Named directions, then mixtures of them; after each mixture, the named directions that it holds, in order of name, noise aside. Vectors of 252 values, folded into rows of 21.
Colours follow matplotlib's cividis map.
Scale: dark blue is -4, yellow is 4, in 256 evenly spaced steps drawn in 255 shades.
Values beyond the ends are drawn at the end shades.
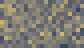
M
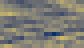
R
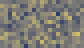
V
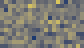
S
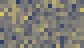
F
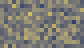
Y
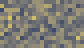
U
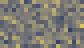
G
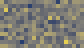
S.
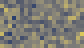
R, S, U.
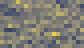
M, R.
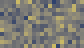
F, G.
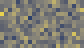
F, M.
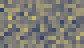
U.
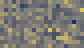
R, Y.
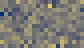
F.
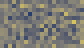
Y.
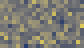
G, M, V.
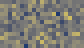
V.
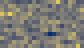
F, R, S.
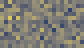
U, Y.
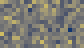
G, U.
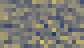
G, R, V.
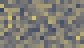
U.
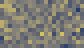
M.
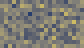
Y.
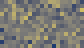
F, Y.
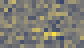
F, R, S.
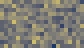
F, G, Y.
